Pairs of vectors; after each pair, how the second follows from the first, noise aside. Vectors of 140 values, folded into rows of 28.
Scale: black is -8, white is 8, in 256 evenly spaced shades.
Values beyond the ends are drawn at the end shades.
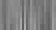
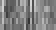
reversed, scaled up.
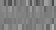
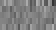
sign-scrambled.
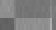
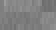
reversed, shrunk.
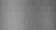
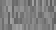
sign-scrambled.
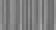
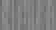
reversed, negated, shrunk.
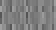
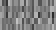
wrapped around, scaled up.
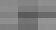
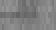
reversed, shrunk.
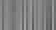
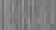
reversed, negated, shrunk.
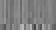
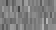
shuffled.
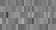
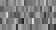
negated, scaled up.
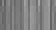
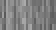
reversed.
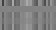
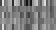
negated, scaled up.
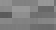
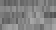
reversed.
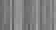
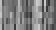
reversed, scaled up.
